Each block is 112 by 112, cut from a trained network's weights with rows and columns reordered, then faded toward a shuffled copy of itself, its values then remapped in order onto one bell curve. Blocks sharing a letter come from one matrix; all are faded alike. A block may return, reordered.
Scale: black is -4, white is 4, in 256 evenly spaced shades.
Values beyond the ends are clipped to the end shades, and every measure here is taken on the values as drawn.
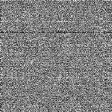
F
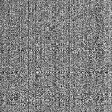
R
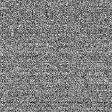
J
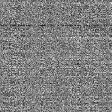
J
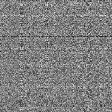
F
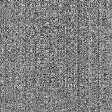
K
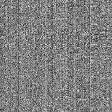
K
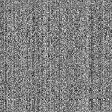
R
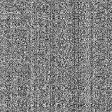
R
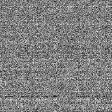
J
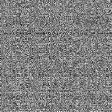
J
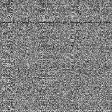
F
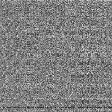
F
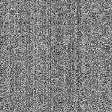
K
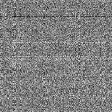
F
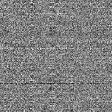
F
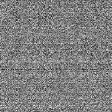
J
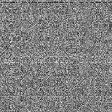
F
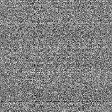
J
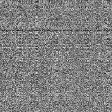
F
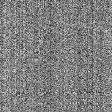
K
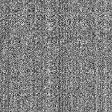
K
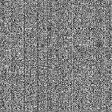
K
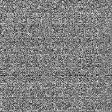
J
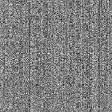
K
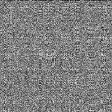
F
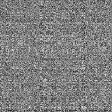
J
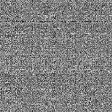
J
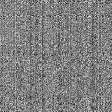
K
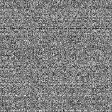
J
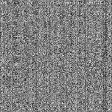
K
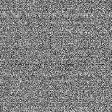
J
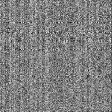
R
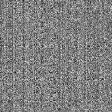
K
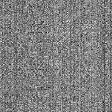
K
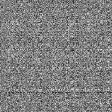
J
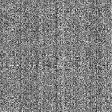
K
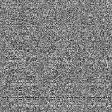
F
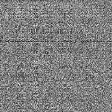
F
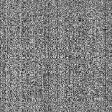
R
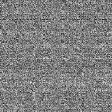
J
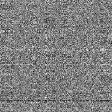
F
